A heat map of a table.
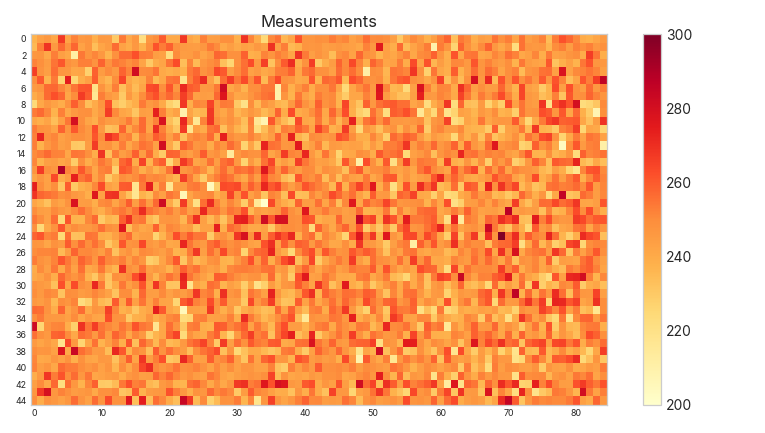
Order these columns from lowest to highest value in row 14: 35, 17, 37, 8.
35, 8, 17, 37
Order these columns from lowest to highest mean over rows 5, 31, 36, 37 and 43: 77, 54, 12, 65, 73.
54, 12, 73, 77, 65
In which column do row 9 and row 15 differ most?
22
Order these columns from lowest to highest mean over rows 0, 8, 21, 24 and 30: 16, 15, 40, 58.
58, 15, 16, 40
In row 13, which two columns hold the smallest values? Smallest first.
78, 84
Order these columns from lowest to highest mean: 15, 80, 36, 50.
15, 36, 50, 80
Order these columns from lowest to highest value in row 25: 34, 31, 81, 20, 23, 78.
81, 78, 20, 31, 23, 34
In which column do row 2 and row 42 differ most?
6
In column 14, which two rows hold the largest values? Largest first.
44, 22
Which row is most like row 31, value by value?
26
